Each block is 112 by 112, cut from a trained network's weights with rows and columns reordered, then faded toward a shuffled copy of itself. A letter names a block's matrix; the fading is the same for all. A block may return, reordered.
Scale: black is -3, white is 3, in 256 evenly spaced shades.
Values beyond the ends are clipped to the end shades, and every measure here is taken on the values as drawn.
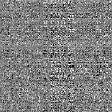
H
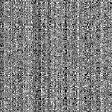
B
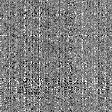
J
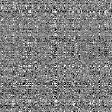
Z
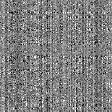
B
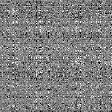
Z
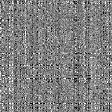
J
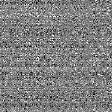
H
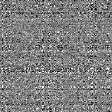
Z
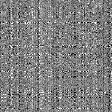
J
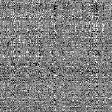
H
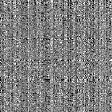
B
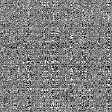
Z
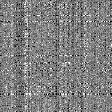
J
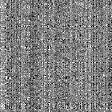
B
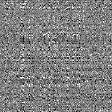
Z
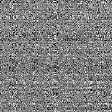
H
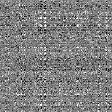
Z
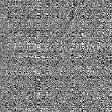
H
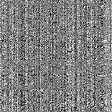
B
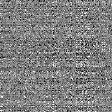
H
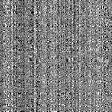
B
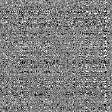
Z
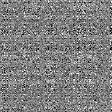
H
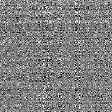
Z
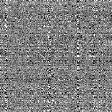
H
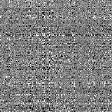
Z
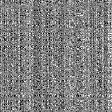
B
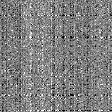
J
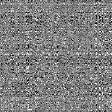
Z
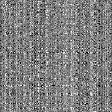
B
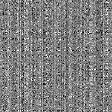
B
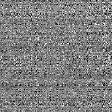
H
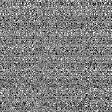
H
